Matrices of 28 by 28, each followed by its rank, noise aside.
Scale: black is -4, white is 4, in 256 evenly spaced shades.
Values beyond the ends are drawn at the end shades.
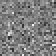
five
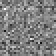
seven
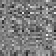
four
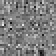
six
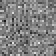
seven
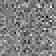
six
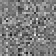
seven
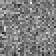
eight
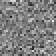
six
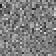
eight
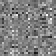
four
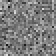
eight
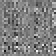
five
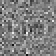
seven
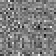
five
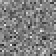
eight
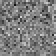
seven
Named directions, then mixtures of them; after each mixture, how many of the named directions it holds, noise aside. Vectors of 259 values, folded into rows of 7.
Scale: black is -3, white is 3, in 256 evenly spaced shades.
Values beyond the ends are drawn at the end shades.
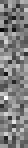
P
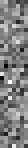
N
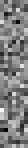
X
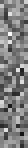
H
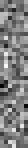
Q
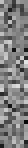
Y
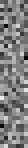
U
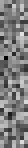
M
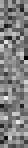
three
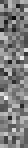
one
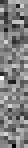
three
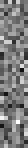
four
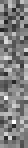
one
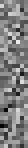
three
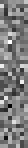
two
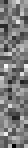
one
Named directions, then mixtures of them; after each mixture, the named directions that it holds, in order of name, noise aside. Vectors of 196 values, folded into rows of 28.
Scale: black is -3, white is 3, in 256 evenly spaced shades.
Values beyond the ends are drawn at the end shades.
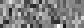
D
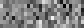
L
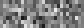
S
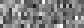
D, L, S.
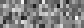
D, S.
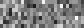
D, L, S.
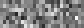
S.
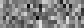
L.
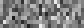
D, L, S.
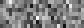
D, L, S.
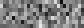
L, S.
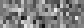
S.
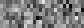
L, S.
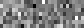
D, L, S.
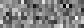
D, L, S.
